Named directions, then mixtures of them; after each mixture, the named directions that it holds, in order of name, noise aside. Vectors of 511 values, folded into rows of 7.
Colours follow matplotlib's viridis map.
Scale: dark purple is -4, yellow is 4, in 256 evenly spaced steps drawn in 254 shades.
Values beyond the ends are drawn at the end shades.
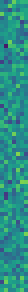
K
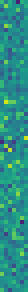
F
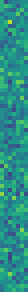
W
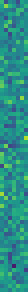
F, W.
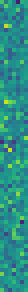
F.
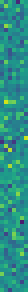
F.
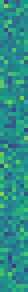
F, W.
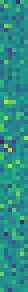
F.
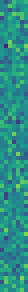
K.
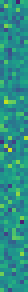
F.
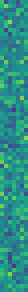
F, W.
